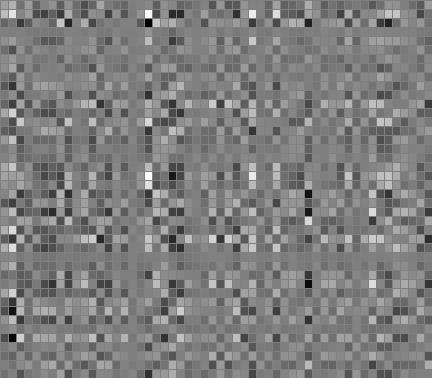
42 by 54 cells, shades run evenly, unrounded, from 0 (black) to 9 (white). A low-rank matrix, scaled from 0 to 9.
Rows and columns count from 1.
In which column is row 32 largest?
47
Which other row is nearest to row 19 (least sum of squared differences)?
28
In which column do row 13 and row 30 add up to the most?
2
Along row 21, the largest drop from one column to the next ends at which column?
20
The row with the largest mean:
27
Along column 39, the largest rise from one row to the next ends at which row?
25
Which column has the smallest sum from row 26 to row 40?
39
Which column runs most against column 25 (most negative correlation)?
13
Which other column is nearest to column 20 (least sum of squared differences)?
37
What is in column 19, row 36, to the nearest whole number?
3
